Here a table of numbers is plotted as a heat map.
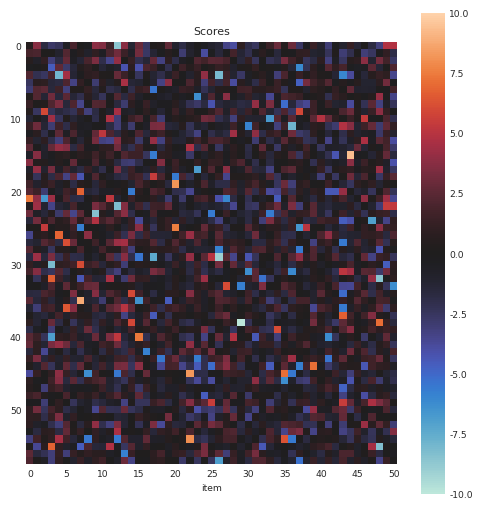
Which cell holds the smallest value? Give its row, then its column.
38, 29
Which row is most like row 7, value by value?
17
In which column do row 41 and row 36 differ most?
13
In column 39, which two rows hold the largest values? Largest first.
44, 50
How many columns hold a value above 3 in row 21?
6
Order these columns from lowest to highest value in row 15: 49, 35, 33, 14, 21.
33, 21, 35, 14, 49
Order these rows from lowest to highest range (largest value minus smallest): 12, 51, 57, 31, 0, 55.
51, 12, 57, 31, 0, 55
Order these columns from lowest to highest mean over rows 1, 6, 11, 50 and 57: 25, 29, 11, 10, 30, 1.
30, 25, 11, 29, 10, 1
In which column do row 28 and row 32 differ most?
3
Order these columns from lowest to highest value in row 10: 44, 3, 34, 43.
43, 44, 34, 3
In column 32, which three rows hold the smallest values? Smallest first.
32, 55, 24
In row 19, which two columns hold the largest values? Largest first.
20, 35
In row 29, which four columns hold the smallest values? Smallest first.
26, 17, 15, 30
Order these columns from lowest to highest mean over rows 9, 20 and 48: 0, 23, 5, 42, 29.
42, 29, 23, 5, 0
